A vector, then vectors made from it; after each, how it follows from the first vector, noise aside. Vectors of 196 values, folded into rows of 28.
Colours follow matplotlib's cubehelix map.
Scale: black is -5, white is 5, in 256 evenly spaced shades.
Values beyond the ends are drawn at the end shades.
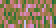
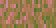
wrapped around, shrunk.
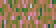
reversed, partly zeroed.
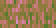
wrapped around, shrunk.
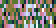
scaled up.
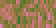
wrapped around, negated, shrunk.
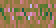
reversed, partly zeroed.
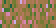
wrapped around, partly zeroed.
